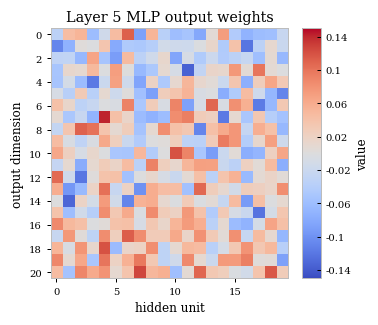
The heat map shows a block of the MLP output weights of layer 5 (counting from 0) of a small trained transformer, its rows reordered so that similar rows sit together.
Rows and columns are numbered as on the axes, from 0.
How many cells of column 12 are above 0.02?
9
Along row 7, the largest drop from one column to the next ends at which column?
14
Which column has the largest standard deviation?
7
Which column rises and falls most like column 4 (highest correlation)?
12
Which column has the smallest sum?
16
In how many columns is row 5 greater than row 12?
7
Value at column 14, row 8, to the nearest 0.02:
0.06
